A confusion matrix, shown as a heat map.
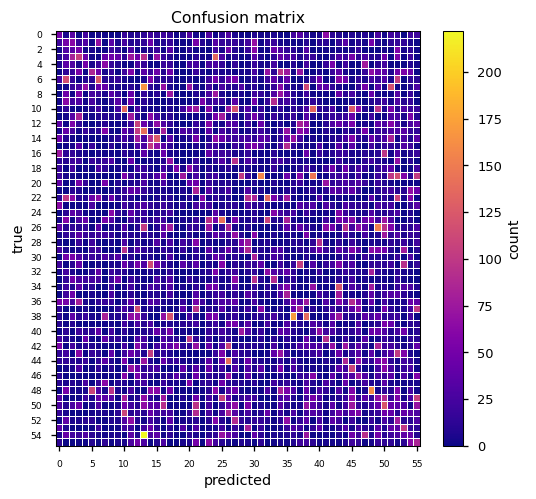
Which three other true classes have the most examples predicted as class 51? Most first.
7, 19, 14
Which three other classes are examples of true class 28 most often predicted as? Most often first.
40, 29, 21
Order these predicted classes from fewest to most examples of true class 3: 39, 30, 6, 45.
6, 39, 30, 45
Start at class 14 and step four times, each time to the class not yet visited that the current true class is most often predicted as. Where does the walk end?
52
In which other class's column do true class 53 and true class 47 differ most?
29
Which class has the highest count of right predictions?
48
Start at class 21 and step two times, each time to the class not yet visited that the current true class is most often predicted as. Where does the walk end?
13
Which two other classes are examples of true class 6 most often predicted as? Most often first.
1, 52
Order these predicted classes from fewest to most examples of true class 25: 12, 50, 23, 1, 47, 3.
12, 3, 47, 1, 50, 23
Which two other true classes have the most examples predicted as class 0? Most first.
16, 23
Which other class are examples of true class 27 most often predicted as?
50
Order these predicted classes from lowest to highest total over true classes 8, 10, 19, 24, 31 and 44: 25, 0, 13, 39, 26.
0, 25, 13, 26, 39
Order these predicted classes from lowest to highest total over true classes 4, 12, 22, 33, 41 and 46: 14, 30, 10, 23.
14, 10, 23, 30
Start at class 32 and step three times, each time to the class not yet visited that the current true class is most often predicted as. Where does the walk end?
34
